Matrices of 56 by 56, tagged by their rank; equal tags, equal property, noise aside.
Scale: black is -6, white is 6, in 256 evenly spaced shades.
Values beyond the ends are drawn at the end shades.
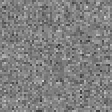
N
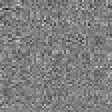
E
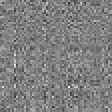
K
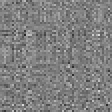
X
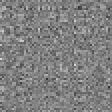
N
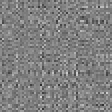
K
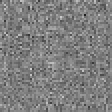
E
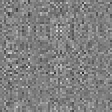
X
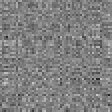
K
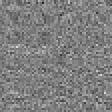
X
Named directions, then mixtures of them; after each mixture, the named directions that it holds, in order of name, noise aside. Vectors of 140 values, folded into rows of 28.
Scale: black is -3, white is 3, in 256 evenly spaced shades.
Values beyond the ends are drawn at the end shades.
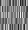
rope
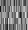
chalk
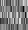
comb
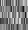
comb.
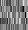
comb.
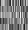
comb, rope.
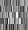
chalk, comb.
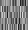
comb, rope.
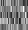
comb.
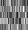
comb.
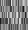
comb.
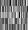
chalk, comb, rope.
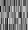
chalk.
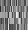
chalk, comb, rope.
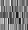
chalk, comb, rope.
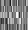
chalk, comb, rope.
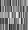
chalk, comb, rope.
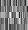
chalk, comb, rope.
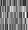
chalk, comb, rope.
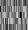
chalk.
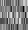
comb.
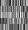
comb, rope.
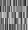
chalk, rope.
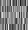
chalk, rope.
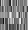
chalk, comb, rope.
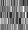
comb.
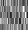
comb.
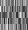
chalk.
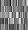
chalk, comb, rope.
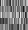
comb, rope.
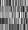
comb, rope.
